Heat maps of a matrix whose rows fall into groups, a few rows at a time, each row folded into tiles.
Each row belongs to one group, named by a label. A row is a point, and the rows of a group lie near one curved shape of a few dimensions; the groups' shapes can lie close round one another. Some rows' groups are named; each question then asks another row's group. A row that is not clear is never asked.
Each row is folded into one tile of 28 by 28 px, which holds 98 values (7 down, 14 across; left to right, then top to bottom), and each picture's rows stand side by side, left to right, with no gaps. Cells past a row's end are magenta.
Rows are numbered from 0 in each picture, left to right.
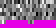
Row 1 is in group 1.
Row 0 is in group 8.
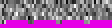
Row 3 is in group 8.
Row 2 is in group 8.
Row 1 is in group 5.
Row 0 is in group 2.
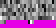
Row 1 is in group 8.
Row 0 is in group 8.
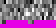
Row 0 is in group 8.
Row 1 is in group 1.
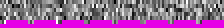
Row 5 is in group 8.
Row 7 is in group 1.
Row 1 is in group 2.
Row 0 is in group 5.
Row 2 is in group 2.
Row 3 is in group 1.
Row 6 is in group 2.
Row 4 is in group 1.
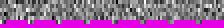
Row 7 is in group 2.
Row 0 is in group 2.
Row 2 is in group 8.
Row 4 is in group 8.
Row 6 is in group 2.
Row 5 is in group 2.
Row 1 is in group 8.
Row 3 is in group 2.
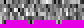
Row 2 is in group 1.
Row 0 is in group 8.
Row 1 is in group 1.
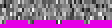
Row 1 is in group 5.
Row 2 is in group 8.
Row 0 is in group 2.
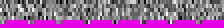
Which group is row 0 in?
8
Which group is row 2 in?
8
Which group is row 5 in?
8
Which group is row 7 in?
2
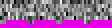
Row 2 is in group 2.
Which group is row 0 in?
2
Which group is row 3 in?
8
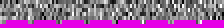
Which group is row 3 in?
1
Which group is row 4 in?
1
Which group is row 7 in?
2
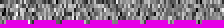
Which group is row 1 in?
2
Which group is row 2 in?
1
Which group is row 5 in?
1
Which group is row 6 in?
2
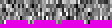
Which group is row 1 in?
2
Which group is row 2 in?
1
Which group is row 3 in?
2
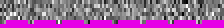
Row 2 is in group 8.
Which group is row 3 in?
2
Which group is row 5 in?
8
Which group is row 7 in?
2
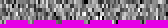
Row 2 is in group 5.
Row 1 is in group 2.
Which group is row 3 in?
1
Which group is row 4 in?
2
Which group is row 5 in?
1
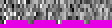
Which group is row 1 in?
1
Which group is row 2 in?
8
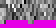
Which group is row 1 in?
1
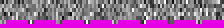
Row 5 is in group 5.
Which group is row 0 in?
2
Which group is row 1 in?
8
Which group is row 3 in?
8
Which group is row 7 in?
1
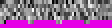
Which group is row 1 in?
1
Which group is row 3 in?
2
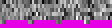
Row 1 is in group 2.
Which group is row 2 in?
1
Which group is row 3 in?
2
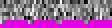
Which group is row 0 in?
8
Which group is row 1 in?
5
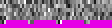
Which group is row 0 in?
5
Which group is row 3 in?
2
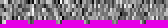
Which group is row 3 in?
2
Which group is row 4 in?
1
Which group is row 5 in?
2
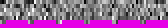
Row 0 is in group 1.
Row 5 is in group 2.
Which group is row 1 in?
1
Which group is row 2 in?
2
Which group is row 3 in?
1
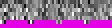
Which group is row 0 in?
2
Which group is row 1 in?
8
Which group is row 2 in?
2
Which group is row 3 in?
8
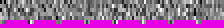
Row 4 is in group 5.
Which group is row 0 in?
8
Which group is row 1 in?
8
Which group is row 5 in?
8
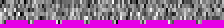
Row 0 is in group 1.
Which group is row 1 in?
8
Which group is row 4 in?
8
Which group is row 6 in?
2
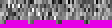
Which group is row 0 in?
1
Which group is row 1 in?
1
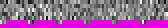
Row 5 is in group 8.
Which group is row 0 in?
2
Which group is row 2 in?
2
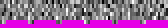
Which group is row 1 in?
1
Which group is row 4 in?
1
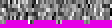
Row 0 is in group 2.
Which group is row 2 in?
2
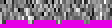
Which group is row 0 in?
8
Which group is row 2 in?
8
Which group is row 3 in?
1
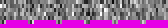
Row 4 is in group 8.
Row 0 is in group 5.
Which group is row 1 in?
2
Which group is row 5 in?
8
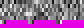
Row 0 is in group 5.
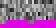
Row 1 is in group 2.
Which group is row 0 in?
2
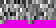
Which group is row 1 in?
1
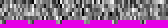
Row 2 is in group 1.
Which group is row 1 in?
1
